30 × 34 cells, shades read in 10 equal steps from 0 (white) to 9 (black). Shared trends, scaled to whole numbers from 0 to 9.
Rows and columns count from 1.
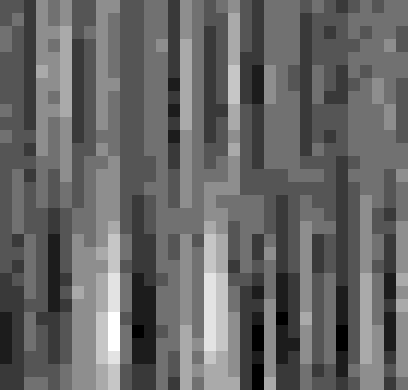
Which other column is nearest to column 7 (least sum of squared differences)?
26
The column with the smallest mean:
10
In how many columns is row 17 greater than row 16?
6
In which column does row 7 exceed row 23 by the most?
18
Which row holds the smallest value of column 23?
30
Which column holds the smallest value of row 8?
20
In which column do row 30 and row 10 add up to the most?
22
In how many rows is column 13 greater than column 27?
11
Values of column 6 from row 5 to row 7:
3 3 3
